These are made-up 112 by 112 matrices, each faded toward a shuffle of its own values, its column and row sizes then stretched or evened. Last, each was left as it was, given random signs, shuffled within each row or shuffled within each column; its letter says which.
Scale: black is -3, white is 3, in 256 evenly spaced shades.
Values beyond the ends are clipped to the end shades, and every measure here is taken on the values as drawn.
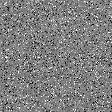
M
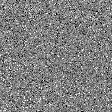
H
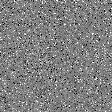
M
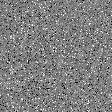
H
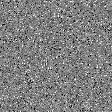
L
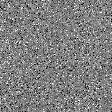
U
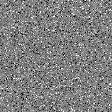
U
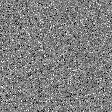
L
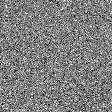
L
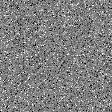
H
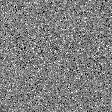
L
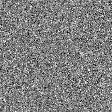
H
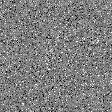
M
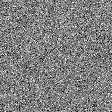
L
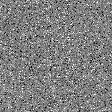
H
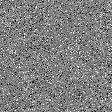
H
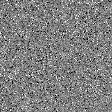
M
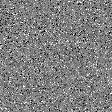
M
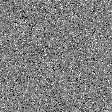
H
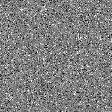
U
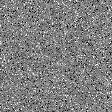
H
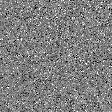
M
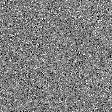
M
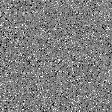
U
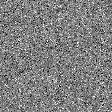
H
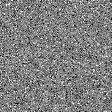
U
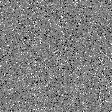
H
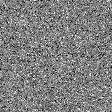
L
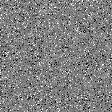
U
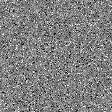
M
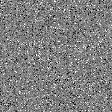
U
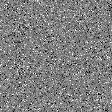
M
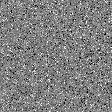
H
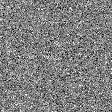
L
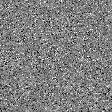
L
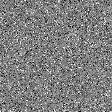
M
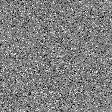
L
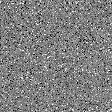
L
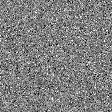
L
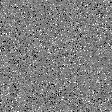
U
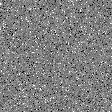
L
